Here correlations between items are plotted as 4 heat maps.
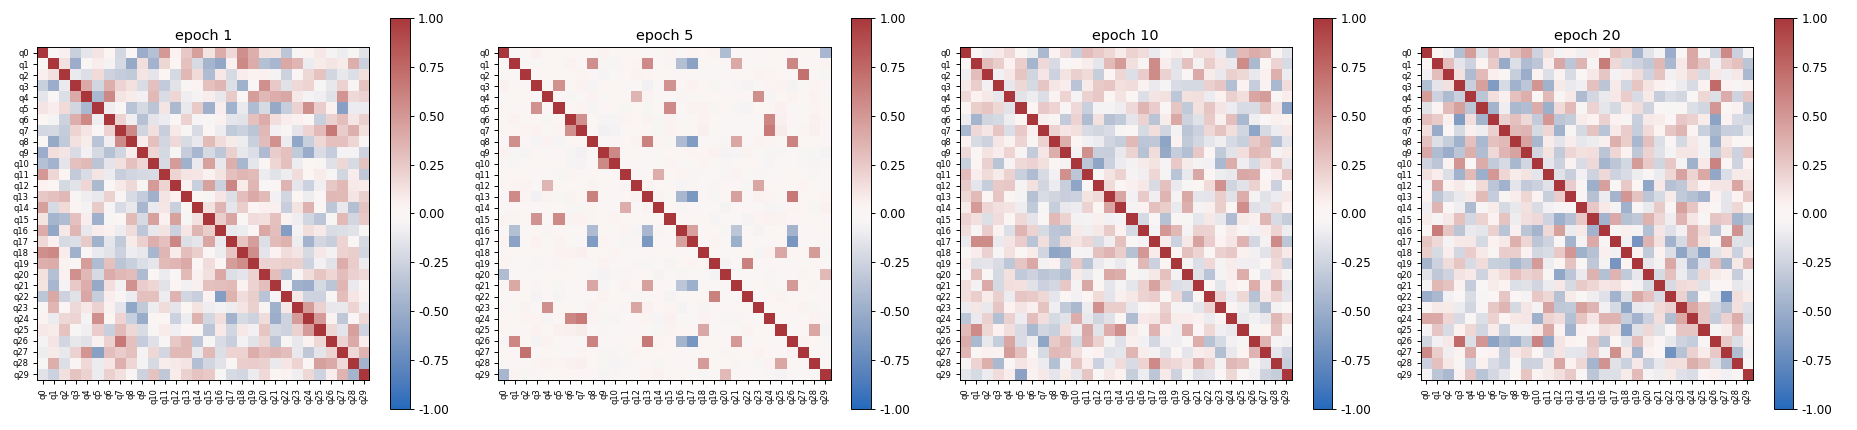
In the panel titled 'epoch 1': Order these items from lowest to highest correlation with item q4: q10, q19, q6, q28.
q28, q10, q19, q6
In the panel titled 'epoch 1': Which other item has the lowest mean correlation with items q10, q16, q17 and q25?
q1
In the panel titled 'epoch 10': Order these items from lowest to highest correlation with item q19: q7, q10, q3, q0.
q3, q7, q0, q10
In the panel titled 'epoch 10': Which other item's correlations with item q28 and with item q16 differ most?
q17
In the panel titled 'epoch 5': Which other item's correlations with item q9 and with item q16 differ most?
q10
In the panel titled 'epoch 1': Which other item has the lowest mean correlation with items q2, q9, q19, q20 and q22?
q5
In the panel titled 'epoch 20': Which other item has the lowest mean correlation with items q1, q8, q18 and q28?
q10
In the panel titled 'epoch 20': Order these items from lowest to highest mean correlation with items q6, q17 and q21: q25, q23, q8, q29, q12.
q29, q12, q25, q23, q8
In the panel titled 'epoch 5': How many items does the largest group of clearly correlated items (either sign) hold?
7
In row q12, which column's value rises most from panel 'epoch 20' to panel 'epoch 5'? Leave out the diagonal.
q23
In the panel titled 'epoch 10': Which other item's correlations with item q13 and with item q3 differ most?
q20
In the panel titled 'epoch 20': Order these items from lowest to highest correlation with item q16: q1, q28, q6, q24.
q6, q24, q28, q1
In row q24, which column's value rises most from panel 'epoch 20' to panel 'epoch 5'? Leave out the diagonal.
q7
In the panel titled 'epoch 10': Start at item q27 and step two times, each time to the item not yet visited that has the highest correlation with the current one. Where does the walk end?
q26
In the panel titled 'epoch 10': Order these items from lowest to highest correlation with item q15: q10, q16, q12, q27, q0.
q16, q10, q12, q0, q27
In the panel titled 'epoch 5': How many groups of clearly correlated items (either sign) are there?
10
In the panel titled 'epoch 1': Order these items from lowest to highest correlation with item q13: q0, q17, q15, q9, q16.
q9, q17, q15, q16, q0
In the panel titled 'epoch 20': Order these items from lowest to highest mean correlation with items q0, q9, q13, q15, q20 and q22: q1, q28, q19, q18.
q1, q28, q19, q18
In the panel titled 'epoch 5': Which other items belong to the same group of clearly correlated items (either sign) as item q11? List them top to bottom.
q14
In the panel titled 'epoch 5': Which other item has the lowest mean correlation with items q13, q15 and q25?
q17
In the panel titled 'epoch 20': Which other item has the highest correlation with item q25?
q11
